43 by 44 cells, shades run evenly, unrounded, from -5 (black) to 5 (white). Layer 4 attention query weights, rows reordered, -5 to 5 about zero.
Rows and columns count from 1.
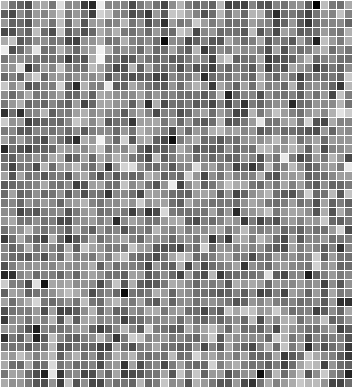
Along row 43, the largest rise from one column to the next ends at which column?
9
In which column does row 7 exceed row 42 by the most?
33
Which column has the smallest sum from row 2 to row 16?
21
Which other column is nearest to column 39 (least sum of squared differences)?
2
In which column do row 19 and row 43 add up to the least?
32
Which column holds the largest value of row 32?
5
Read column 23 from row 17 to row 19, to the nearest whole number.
2 1 0
